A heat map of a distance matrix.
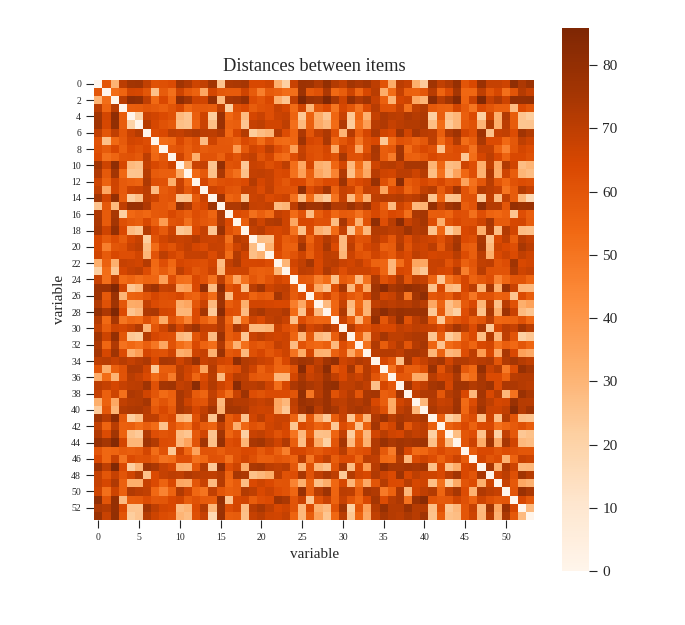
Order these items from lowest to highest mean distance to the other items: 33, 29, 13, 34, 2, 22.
33, 29, 22, 13, 2, 34
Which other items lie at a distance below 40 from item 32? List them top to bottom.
8, 17, 24, 29, 42
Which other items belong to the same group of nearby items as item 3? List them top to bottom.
16, 26, 51
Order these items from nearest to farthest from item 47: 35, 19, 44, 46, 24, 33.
44, 33, 24, 46, 19, 35
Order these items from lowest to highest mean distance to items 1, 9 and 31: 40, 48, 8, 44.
44, 8, 40, 48
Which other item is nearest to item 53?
14
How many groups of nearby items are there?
9
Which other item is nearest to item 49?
43
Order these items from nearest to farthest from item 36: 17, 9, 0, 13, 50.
0, 9, 50, 13, 17
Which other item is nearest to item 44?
28
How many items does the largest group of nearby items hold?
18
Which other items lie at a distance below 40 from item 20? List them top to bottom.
6, 19, 21, 30, 48
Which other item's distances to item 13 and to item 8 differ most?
42
